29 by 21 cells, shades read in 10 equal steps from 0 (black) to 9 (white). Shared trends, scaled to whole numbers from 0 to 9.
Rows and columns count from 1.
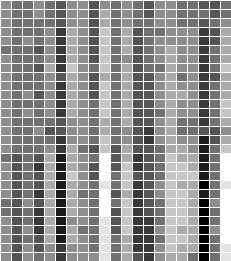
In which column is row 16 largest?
10
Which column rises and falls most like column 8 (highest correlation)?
11
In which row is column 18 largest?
20
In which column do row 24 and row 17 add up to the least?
19
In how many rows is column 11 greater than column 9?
11
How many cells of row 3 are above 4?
8
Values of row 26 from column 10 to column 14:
8 3 7 2 2
